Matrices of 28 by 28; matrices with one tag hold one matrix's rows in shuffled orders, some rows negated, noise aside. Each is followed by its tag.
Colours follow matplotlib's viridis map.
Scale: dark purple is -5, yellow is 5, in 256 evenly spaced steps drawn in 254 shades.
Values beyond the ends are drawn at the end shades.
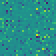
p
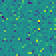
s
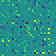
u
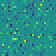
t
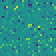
s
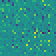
u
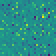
u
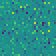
u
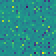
u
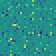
t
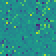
p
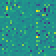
p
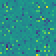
p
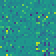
p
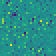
t
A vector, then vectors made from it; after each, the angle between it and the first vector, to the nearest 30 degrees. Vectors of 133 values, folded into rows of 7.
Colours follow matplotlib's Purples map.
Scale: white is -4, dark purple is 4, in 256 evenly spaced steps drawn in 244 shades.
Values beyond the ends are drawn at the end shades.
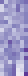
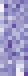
30 degrees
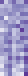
60 degrees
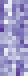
120 degrees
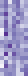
60 degrees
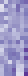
30 degrees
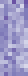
90 degrees
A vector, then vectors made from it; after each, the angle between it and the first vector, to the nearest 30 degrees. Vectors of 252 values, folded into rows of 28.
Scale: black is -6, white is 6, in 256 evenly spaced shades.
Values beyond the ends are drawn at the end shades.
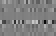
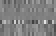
150 degrees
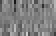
90 degrees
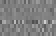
150 degrees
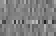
30 degrees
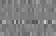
150 degrees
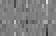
120 degrees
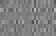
120 degrees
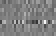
150 degrees
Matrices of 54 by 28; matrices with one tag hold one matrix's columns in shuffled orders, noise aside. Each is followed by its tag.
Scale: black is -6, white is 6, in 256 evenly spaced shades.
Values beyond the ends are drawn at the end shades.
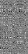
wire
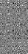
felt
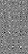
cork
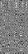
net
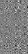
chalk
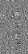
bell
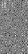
net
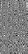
net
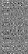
felt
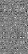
wire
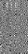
net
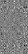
chalk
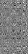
felt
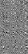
cork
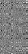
felt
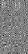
net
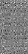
felt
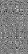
wire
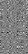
cork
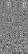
net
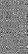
cork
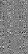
cork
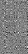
cork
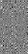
chalk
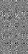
bell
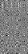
net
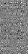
felt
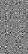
cork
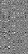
cork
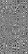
chalk
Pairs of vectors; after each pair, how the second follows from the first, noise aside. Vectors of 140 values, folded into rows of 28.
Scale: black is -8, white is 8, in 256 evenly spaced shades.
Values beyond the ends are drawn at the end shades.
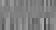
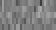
shuffled.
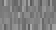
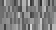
scaled up.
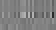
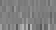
wrapped around, partly zeroed.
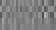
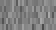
shuffled.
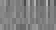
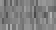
shuffled.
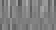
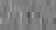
wrapped around, negated, partly zeroed.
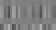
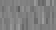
wrapped around, negated, shrunk.
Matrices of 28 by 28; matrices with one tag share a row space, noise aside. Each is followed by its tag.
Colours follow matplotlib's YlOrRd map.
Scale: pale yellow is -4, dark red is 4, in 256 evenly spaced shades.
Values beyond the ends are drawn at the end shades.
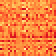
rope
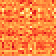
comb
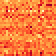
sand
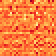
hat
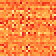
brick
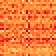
brick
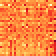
rope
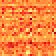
comb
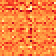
comb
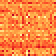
brick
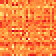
brick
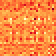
hat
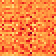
comb
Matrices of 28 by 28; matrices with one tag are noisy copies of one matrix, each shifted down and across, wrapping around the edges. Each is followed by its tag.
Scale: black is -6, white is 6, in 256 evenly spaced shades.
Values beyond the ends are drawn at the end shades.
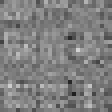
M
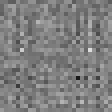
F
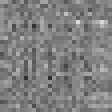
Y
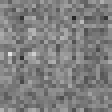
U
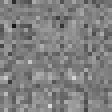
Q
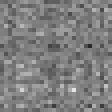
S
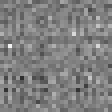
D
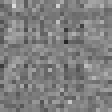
Q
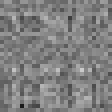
Q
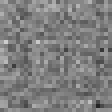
M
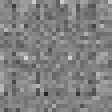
Q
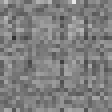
Q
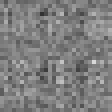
M
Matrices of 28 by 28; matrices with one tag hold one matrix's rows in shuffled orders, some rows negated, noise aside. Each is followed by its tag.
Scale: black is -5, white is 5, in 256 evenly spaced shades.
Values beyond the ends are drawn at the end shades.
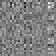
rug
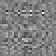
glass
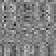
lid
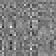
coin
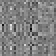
coin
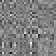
coin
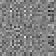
rug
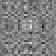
glass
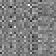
coin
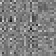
coin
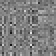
coin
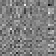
rug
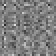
lid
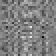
glass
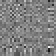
rug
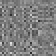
coin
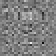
glass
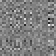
rug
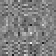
glass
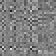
coin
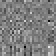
rug
